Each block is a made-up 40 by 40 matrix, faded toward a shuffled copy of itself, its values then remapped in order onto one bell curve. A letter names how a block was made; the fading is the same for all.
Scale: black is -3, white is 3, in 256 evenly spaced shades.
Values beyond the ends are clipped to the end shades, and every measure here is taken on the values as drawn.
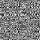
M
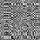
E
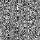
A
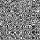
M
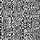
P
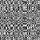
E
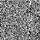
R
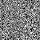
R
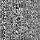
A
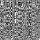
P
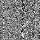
R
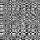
E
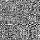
M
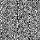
A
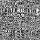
M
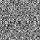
M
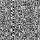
A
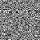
M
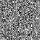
R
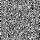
R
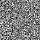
R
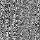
A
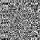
M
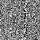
R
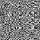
M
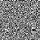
M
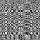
E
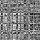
E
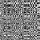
E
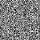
R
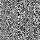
A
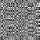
E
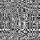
P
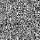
R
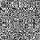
M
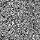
R
